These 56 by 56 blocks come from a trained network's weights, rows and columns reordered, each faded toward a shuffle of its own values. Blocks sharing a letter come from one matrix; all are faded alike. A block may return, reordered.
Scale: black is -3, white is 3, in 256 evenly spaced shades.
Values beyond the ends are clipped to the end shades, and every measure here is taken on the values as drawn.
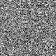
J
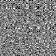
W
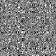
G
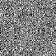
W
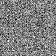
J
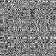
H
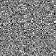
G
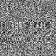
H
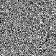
J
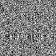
H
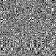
G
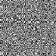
G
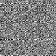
H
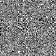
W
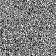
J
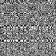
H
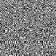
G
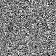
J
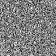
J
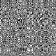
G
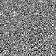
G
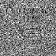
W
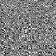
G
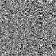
W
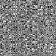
G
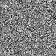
J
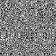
G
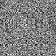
H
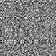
H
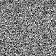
J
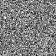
J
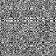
H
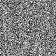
J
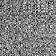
H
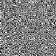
G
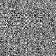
W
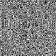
H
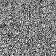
J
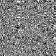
W
